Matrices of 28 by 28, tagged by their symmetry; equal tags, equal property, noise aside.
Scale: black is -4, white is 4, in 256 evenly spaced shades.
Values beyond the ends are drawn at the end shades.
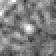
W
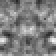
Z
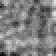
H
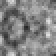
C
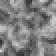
H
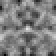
Z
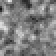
H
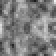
C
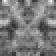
Z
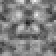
Z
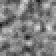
H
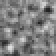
H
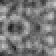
C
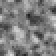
H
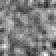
H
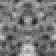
Z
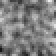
H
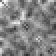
W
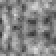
C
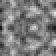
C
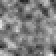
H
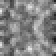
C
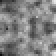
C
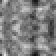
C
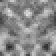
Z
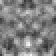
Z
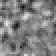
H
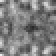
C
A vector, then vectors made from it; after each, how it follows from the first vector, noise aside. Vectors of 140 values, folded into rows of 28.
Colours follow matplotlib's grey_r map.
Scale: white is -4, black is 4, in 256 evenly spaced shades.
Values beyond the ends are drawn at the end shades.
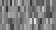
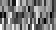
wrapped around, negated, scaled up.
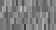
reversed, shrunk.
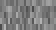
wrapped around, negated, shrunk.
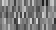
wrapped around, negated.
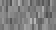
shrunk.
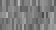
wrapped around, negated, shrunk.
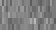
shrunk.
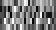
wrapped around, negated, scaled up.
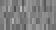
reversed, shrunk.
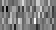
wrapped around, negated.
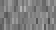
reversed, shrunk.
